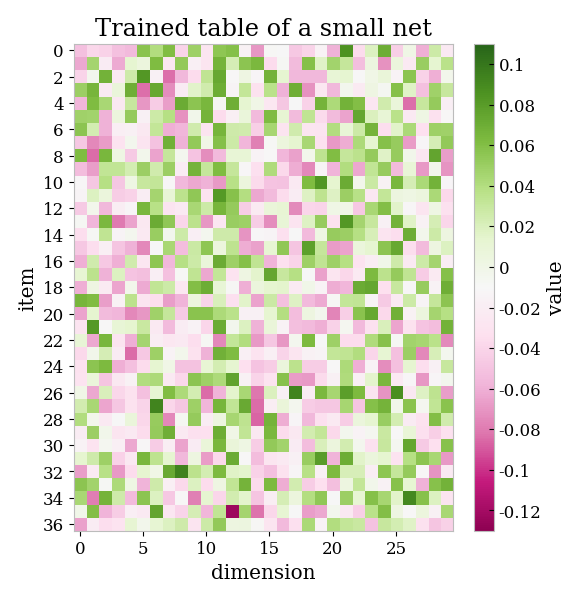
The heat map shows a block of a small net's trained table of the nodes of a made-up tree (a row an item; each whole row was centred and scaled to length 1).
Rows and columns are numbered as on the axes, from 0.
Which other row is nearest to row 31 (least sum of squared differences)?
10
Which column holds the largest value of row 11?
11
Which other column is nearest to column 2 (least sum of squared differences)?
19
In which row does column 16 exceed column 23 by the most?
30
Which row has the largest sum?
34
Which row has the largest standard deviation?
26
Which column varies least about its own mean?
3
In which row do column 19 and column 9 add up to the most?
4
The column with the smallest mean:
14
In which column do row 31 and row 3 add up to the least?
20
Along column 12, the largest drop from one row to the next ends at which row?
35
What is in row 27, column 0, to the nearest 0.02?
0.02
